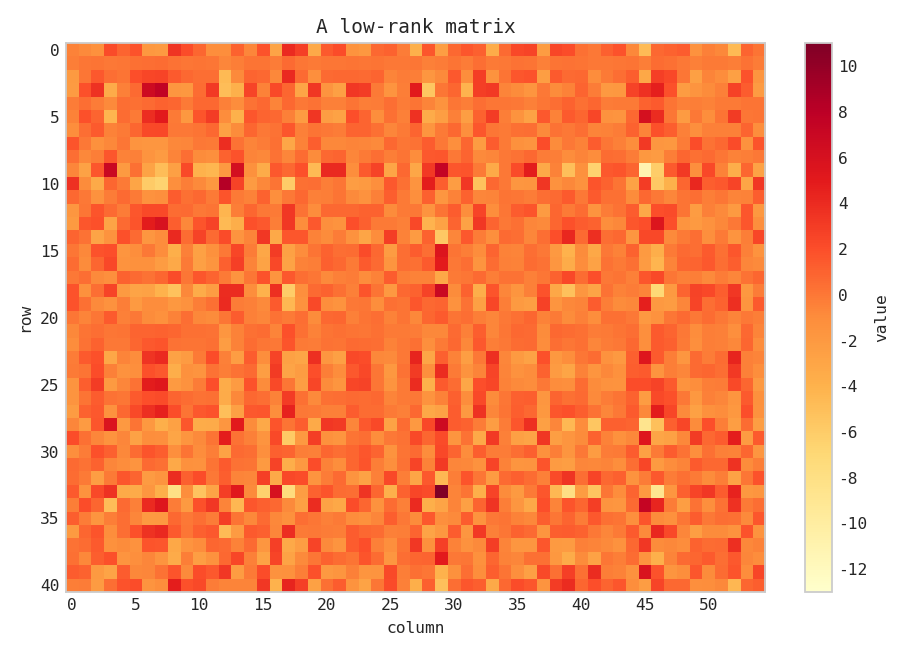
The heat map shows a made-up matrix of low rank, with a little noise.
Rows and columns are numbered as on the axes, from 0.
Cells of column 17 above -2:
28
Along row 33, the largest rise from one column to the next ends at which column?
16
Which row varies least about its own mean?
1
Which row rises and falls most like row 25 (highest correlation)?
3
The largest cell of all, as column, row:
29, 33
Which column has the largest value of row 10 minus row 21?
12
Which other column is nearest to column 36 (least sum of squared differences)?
21
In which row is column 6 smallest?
10
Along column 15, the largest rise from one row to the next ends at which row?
34
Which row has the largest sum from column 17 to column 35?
9
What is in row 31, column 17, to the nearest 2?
-4
